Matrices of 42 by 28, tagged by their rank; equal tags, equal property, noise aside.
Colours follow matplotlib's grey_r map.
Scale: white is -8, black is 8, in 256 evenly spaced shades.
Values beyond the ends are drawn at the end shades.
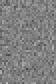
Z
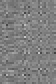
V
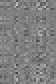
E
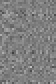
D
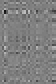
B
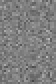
D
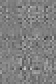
V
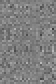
V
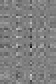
B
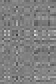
E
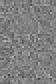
Z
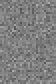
Z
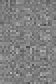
D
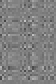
B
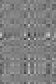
B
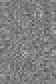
Z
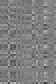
B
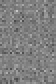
D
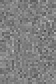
Z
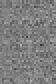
Z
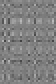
B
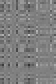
B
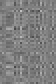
B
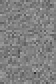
Z
